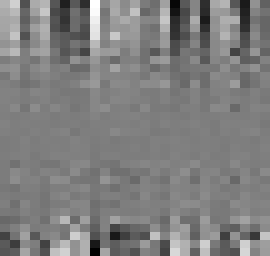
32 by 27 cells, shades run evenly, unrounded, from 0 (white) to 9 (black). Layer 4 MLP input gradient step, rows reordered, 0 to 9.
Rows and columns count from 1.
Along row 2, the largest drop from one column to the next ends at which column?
10
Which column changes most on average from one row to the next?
24
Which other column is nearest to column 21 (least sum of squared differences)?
25
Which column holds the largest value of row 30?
12
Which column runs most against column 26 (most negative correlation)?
16
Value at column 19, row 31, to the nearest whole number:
3
